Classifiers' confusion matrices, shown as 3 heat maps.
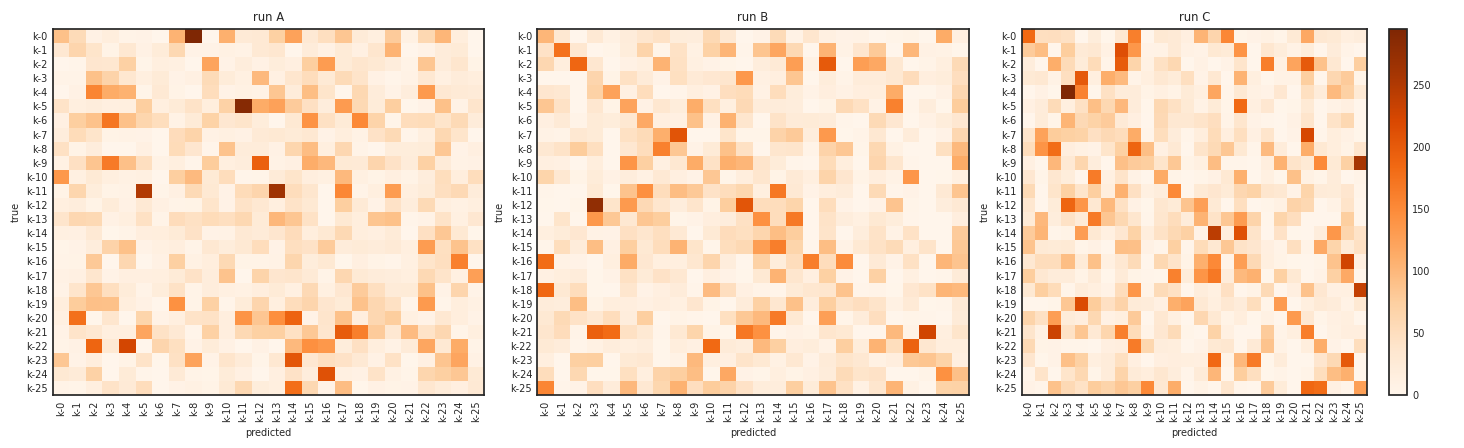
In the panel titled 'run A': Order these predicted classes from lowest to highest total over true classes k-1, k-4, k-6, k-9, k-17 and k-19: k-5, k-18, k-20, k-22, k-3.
k-5, k-20, k-18, k-22, k-3
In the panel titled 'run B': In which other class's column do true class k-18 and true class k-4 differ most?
k-0
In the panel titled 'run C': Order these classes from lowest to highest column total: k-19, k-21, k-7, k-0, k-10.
k-19, k-10, k-0, k-21, k-7
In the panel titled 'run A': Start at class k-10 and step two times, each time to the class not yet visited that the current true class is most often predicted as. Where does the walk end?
k-8
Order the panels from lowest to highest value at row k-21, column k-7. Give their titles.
run B, run A, run C
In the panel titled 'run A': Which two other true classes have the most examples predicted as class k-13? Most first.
k-11, k-20
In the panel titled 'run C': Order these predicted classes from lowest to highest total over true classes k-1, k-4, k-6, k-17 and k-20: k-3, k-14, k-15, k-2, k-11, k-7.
k-15, k-2, k-11, k-7, k-14, k-3
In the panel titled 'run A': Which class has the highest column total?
k-14
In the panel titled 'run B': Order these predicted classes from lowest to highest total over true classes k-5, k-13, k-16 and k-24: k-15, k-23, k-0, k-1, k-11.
k-23, k-1, k-11, k-15, k-0
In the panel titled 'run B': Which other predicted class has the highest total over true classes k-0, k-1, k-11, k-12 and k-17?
k-14
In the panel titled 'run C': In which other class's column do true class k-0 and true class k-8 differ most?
k-2
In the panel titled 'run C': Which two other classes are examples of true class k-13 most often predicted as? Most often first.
k-5, k-16
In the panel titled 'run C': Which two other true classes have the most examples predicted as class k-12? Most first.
k-19, k-14
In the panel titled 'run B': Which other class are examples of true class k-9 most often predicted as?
k-5
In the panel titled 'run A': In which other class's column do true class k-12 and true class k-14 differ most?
k-23
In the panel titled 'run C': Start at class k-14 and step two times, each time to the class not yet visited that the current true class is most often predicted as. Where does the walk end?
k-24
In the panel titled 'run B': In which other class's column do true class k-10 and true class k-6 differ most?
k-22
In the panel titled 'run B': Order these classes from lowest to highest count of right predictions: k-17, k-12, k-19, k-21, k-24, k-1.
k-19, k-17, k-21, k-24, k-1, k-12
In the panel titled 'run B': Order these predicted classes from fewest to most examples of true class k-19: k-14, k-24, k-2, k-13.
k-24, k-14, k-13, k-2
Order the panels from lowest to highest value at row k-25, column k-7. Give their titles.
run A, run B, run C
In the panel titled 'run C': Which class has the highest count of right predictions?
k-14
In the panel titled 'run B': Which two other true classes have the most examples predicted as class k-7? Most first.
k-8, k-2
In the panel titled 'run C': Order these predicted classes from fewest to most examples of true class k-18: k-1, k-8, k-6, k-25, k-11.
k-6, k-11, k-1, k-8, k-25
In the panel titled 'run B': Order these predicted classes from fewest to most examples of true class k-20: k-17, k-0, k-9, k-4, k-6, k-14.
k-9, k-0, k-4, k-6, k-17, k-14
